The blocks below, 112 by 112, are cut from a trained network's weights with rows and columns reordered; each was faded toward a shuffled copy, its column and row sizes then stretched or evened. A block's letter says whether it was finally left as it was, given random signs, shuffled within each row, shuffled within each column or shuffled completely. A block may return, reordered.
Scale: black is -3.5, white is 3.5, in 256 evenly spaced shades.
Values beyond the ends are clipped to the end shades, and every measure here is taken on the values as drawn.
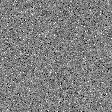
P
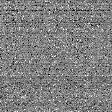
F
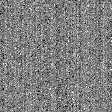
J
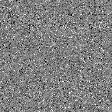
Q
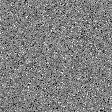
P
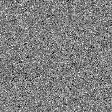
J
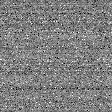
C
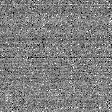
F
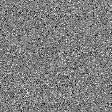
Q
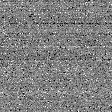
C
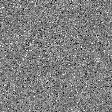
C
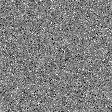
P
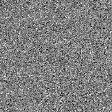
Q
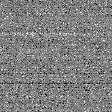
F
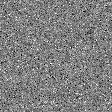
P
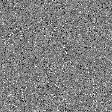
Q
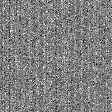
J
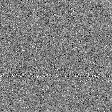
C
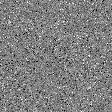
P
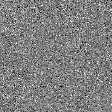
Q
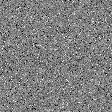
P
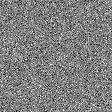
P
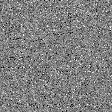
C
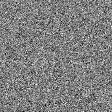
C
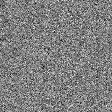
J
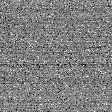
C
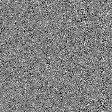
J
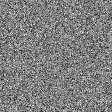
J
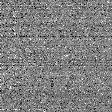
F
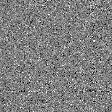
Q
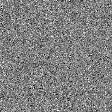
Q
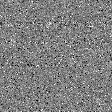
C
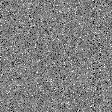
J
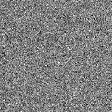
F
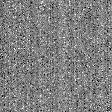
J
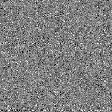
F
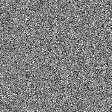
J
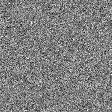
C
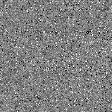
Q
